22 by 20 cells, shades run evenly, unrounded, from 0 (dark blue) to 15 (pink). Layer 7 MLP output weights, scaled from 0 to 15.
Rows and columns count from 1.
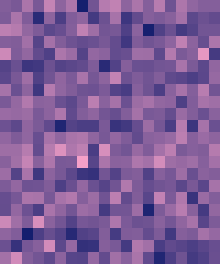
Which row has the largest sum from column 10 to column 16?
14
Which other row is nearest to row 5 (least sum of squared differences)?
8
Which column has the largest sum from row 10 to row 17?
3
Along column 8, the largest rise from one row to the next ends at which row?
2
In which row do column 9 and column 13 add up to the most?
9
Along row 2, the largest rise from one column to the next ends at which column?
5
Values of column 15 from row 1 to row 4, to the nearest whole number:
11 7 4 7
